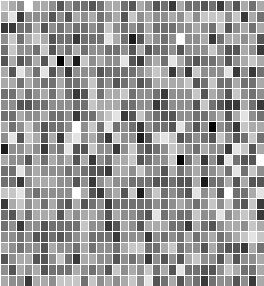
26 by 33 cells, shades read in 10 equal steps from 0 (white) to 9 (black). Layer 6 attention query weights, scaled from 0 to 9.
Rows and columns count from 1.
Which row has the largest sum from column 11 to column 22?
19
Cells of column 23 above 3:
18
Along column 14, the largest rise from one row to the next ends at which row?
13
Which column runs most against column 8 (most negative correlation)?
32
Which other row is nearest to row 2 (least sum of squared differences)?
8
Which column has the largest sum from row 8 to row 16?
29
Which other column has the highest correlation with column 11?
20
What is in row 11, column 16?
7
